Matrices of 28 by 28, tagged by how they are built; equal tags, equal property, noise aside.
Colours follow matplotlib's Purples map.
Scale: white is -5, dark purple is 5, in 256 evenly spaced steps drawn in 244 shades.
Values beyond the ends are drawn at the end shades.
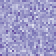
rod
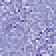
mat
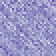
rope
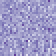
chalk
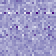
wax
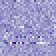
wax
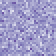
rod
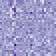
chalk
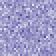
rod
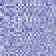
chalk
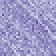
rope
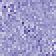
mat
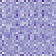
chalk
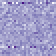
wax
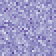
rod
